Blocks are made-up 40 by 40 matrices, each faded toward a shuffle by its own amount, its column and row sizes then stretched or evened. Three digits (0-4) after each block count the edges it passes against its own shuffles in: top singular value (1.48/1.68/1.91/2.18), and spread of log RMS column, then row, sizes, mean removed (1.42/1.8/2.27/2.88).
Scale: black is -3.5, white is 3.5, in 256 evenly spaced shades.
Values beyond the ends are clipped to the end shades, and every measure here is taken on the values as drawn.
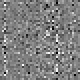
2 3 0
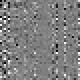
3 4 0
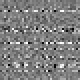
3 1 4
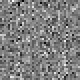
1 3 0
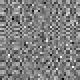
4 0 0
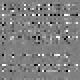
2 2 4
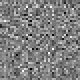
3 1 1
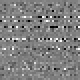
1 0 4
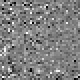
2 2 1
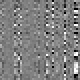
4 4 0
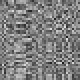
4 2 1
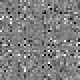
0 3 3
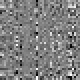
3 4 1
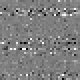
0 0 3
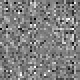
3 2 1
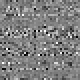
0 0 4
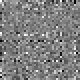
1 2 3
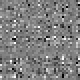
2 3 3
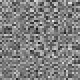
4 2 1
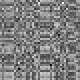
4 0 1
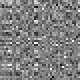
4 2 1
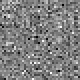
2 0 0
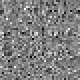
2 0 1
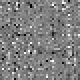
0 2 1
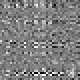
4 1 4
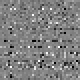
0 1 3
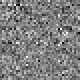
2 1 1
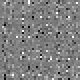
0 2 2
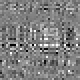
4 1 3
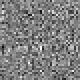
3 2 0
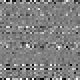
4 0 4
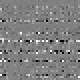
3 2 4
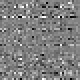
3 1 3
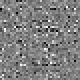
2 2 2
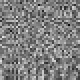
3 0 0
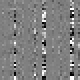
4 4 0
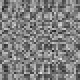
4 1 0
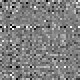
3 1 3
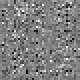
1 3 1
